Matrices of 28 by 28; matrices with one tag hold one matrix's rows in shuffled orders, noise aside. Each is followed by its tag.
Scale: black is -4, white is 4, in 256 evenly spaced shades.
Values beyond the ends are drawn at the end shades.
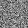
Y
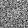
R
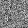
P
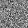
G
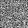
R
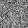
Y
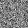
Y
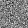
G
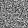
R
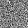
G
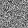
P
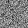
G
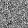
P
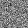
P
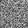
R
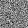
G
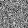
Y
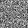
R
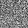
R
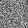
Y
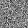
P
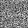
R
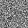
P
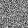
P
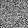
R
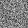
Y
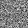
R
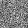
Y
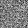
R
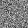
P
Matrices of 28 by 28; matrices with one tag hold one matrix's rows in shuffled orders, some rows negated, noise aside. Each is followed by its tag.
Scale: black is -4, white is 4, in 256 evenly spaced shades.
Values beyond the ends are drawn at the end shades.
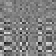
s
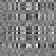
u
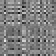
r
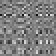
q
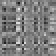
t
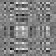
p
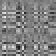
t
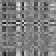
t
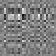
r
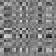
s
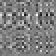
q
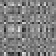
r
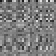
q
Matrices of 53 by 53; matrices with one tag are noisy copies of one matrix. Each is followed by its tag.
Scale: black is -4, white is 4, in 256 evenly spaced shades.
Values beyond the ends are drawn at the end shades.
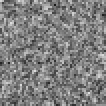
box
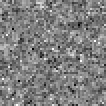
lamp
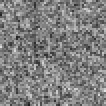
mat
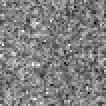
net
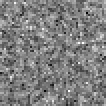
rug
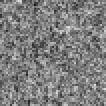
mat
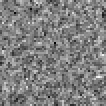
box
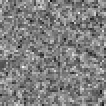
lamp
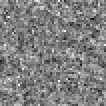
lamp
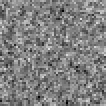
rug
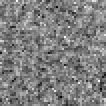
rug
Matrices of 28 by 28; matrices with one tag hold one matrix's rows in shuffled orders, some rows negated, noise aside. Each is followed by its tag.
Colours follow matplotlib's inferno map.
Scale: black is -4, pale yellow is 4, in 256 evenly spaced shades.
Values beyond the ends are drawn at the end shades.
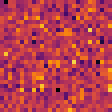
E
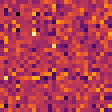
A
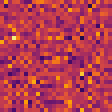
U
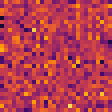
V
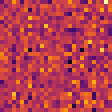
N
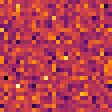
A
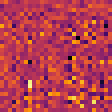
N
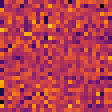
V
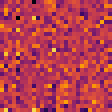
A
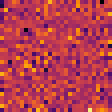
V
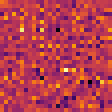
E
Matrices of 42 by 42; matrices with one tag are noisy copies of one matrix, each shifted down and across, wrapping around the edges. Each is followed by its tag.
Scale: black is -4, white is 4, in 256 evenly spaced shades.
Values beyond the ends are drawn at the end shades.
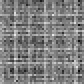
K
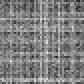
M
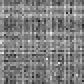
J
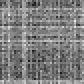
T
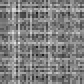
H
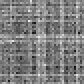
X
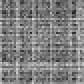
X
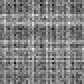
J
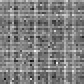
K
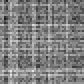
X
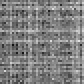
H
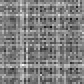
H
